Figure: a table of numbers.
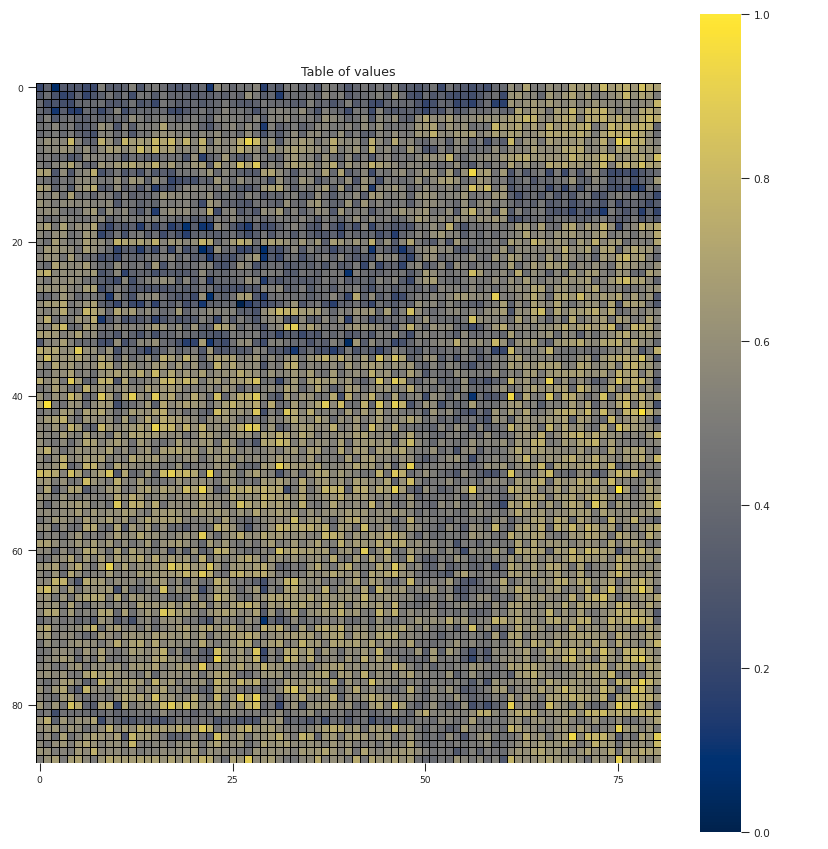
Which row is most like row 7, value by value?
44
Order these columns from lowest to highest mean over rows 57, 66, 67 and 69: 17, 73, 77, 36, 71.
17, 36, 77, 73, 71
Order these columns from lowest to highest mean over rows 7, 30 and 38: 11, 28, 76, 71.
71, 11, 28, 76
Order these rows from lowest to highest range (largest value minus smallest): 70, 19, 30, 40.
70, 19, 30, 40
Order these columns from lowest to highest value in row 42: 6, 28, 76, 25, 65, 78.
65, 25, 6, 76, 28, 78
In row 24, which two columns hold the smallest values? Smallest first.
40, 11
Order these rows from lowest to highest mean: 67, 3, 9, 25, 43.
3, 25, 9, 43, 67
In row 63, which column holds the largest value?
21
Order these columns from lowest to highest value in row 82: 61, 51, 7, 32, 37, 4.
37, 32, 51, 4, 61, 7
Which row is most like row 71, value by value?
67
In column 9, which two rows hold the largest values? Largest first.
62, 50
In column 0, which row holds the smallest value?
0
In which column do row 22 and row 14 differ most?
22
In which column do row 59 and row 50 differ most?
61
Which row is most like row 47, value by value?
59
